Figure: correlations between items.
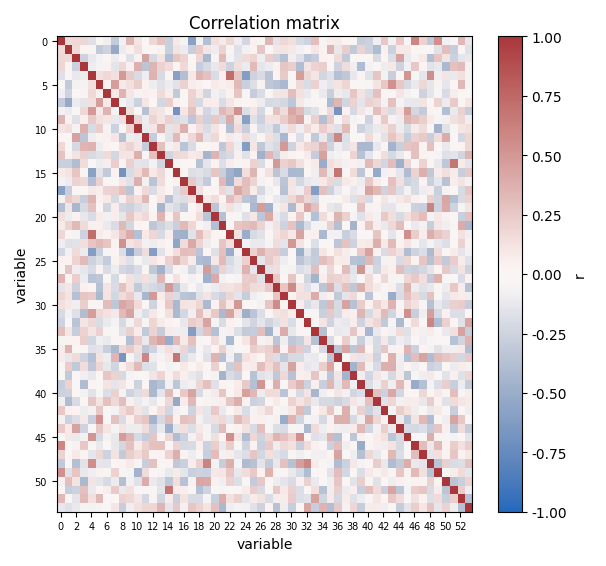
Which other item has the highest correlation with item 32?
48
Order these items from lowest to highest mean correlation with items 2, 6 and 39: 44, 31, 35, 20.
20, 35, 31, 44
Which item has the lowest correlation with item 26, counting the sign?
13
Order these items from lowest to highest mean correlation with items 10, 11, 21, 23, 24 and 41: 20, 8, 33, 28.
33, 20, 28, 8
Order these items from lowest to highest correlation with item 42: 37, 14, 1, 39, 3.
14, 3, 1, 39, 37
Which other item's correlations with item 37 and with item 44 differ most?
2
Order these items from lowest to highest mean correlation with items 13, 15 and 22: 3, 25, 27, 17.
17, 3, 25, 27
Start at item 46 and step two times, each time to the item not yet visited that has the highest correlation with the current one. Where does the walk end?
49
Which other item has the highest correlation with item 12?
29
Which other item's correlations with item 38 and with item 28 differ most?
30
